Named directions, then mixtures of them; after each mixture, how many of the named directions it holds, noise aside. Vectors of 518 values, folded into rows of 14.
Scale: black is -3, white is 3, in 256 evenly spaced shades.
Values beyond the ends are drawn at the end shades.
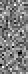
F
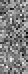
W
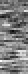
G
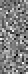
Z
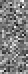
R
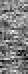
two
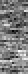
one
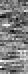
one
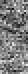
four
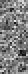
four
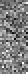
four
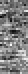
two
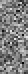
three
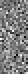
one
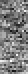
four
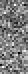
two
